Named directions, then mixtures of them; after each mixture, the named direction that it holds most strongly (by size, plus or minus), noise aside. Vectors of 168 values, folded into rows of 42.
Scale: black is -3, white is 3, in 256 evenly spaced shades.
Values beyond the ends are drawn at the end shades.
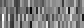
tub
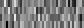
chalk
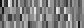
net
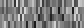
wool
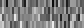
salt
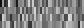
net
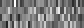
chalk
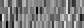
chalk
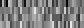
salt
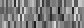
wool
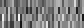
tub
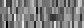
chalk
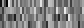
net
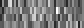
net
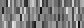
wool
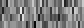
wool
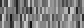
tub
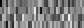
chalk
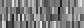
wool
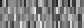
chalk
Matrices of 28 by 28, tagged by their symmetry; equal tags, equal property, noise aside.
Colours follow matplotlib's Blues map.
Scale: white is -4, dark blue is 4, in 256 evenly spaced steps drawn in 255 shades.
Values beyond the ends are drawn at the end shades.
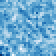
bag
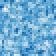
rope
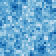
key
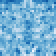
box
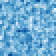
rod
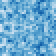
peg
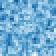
rope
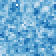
rope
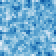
rod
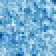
bag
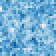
key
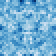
box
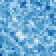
bag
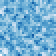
bag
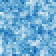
rope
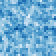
rod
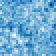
bag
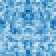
box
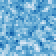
rope
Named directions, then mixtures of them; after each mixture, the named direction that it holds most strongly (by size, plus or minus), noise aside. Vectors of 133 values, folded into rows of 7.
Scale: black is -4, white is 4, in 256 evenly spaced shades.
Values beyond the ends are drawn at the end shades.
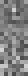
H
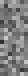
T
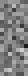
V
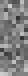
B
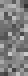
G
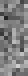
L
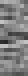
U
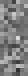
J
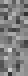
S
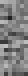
U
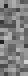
T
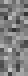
S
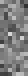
G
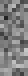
L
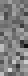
V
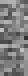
U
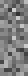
V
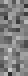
S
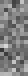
B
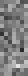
L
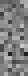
V
